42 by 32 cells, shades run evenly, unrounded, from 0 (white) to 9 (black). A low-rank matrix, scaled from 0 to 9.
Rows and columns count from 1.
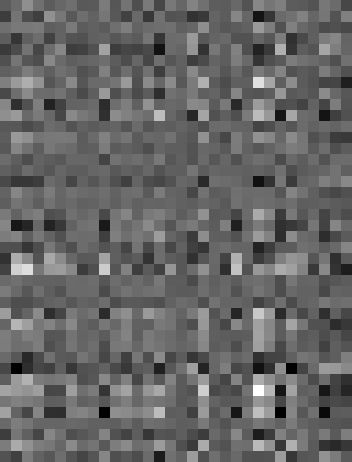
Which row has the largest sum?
34
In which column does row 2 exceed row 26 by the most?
24
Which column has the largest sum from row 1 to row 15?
32
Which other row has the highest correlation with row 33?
23
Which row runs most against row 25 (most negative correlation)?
21
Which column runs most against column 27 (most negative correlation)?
31
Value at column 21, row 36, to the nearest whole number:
6
